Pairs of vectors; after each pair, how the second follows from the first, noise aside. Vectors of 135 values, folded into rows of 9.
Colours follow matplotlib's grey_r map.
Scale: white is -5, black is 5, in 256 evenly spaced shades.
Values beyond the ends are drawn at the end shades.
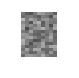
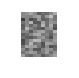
negated.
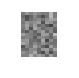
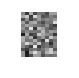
reversed, negated, scaled up.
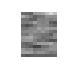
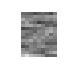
reversed.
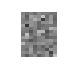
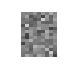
negated.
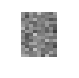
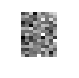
reversed, scaled up.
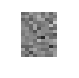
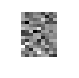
reversed, scaled up.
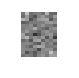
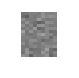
reversed, negated, shrunk.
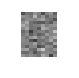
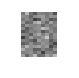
reversed, negated.
